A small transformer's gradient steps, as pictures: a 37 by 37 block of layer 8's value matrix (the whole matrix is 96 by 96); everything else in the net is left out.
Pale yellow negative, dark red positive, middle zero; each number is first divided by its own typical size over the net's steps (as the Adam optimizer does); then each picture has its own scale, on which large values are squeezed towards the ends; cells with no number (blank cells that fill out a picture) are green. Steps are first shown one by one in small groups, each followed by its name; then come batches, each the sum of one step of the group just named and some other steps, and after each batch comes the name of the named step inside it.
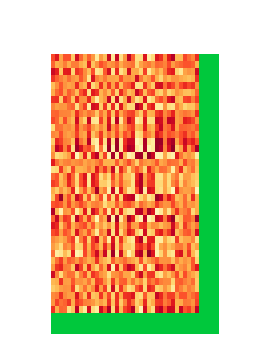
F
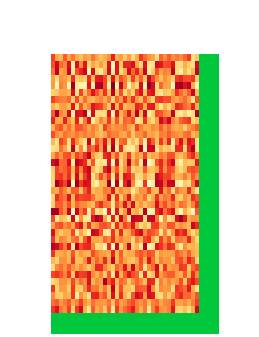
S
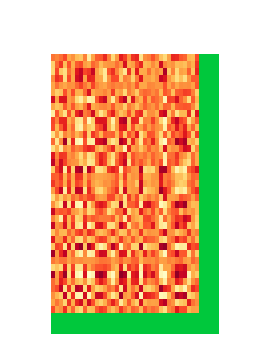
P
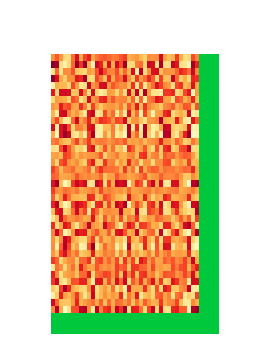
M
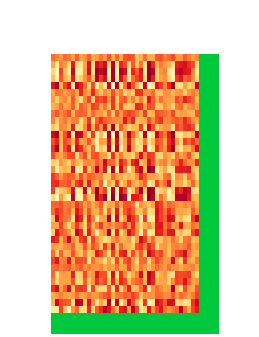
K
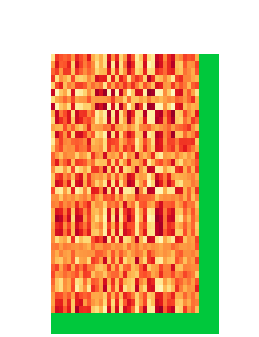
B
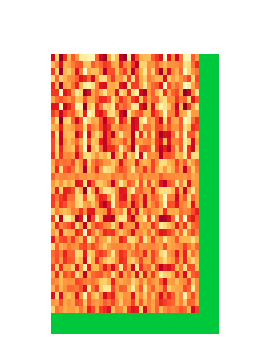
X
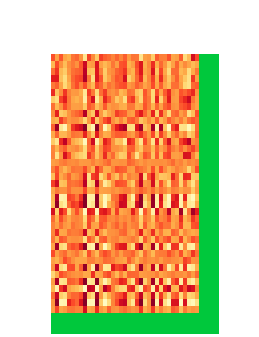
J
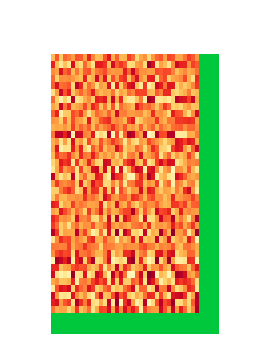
K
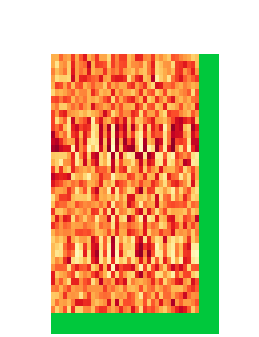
F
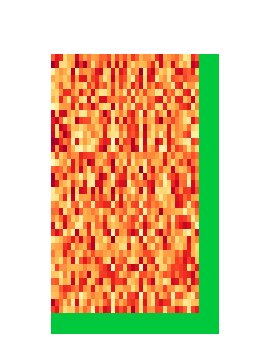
M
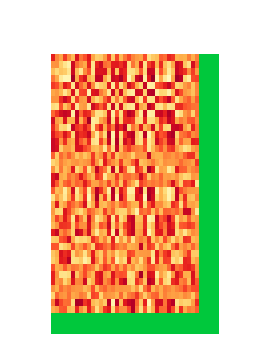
K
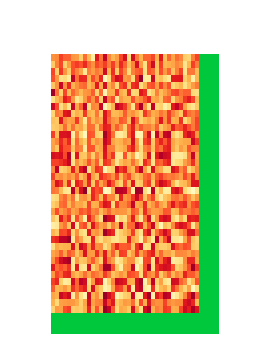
X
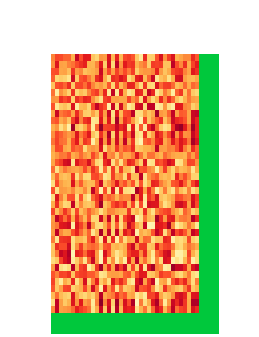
B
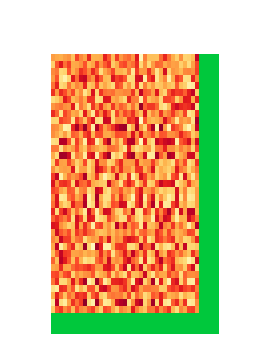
J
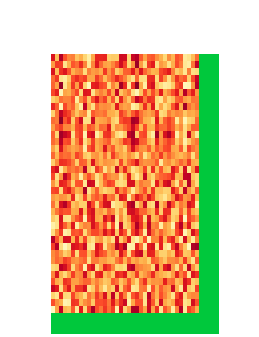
X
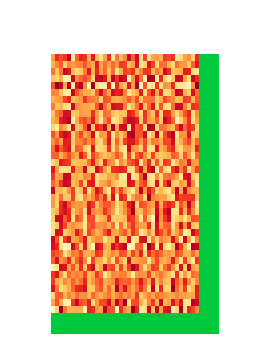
K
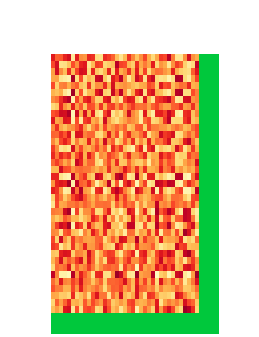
S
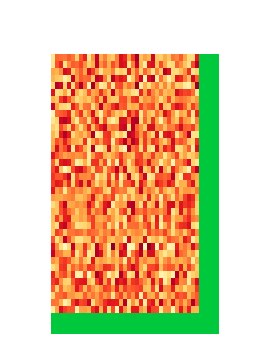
P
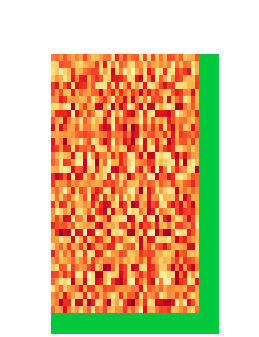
P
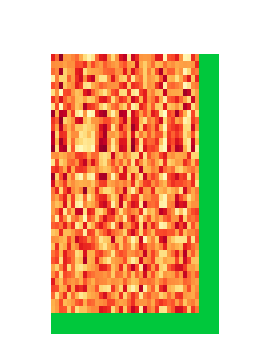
X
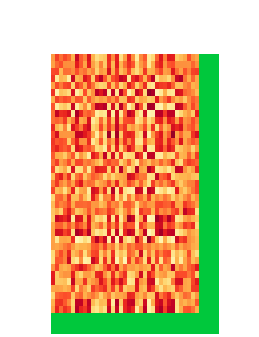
B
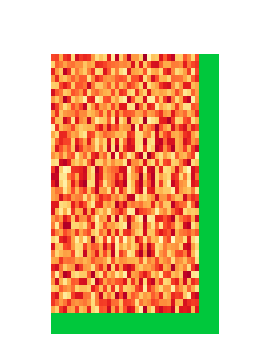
F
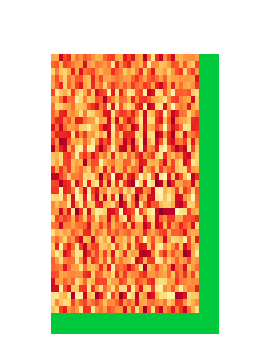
B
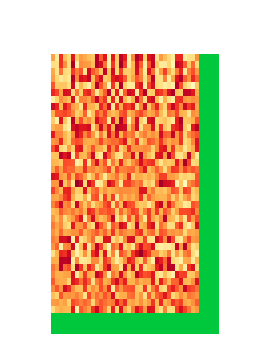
X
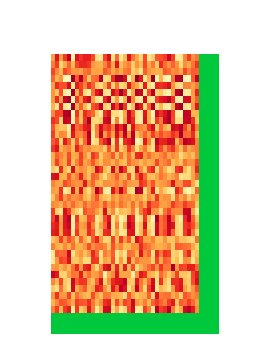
F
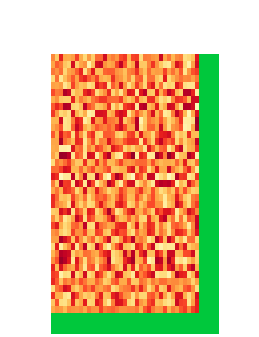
X
